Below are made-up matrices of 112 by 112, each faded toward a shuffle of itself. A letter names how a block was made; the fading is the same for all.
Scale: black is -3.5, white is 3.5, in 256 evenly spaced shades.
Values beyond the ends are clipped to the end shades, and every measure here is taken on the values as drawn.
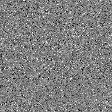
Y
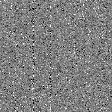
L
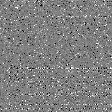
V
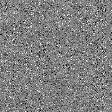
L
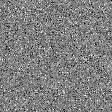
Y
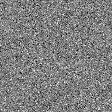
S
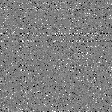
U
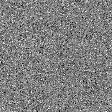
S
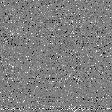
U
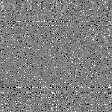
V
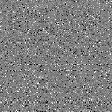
V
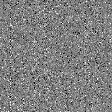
L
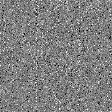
L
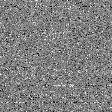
Y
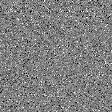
Y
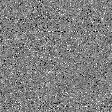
Y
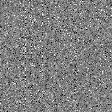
L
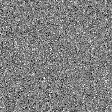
S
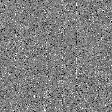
L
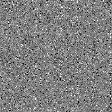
L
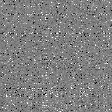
U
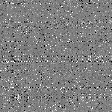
V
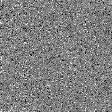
L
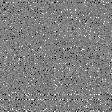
U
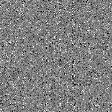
L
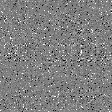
U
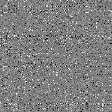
V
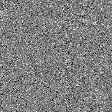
S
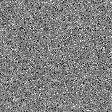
Y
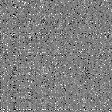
V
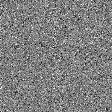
S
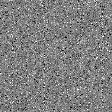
L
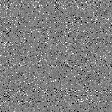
V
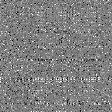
V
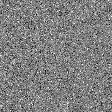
S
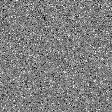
Y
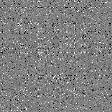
U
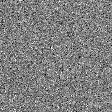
S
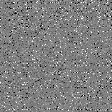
U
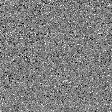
Y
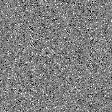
L
